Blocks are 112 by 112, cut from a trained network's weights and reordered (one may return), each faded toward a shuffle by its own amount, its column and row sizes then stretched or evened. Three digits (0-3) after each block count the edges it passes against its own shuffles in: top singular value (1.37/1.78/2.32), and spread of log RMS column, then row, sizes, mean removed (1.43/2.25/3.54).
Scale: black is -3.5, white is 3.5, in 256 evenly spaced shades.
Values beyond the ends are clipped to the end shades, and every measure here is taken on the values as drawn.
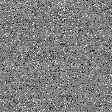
0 0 0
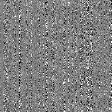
0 3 0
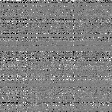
2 1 3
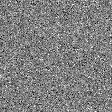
0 0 0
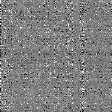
1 2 1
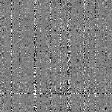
2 3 2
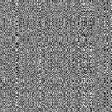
3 3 1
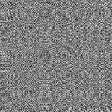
3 1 2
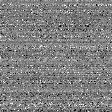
2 0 2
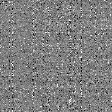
1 2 0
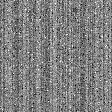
3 0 0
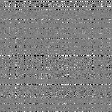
2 2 3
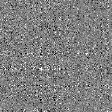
1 2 2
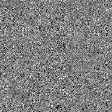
1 2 1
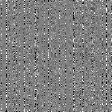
2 3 1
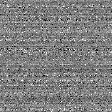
2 1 2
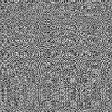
3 1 2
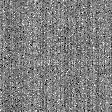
2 0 0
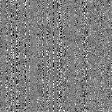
1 3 0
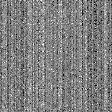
3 2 1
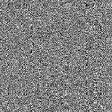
2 2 0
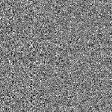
2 2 1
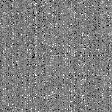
1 2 1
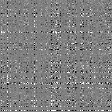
1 3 3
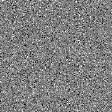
0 2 0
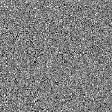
1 1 1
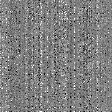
2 2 1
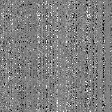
2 3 1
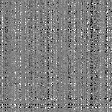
3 3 2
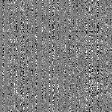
0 3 1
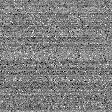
2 0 1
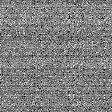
2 1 0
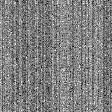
3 0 1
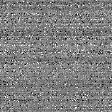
2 1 2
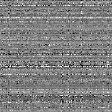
3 1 3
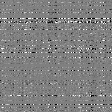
2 1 3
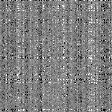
3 2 2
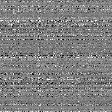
2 1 3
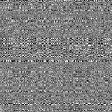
3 1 3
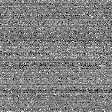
2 0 2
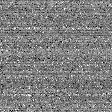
2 0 1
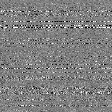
2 0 3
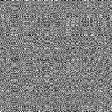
3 0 3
